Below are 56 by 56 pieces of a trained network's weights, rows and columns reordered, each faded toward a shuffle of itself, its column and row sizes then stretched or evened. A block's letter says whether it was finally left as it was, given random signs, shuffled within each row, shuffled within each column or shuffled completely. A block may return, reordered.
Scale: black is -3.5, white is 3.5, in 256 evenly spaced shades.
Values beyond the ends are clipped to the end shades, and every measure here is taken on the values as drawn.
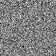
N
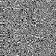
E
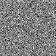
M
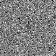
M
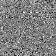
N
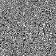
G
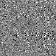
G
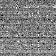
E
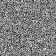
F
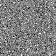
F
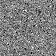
F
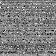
N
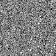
M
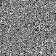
G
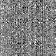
E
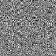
E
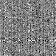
E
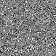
N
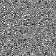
E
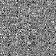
E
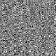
E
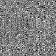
E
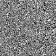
M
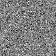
N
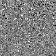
G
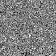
N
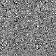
G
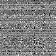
E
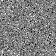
F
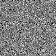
N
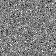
F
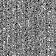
M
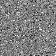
N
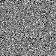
N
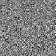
E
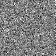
M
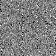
M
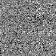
G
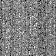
M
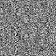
E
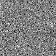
N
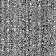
E
